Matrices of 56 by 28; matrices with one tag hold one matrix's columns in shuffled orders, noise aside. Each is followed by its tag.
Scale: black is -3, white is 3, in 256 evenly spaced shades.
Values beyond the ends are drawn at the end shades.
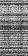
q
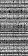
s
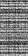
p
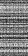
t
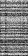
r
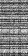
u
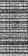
p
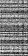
s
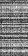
t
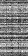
t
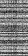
s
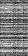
t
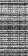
q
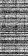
s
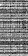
p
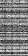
s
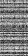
s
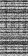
p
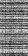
u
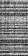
r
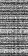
u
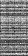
r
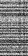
r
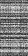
t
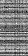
s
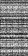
t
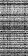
q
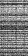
q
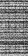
p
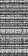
u
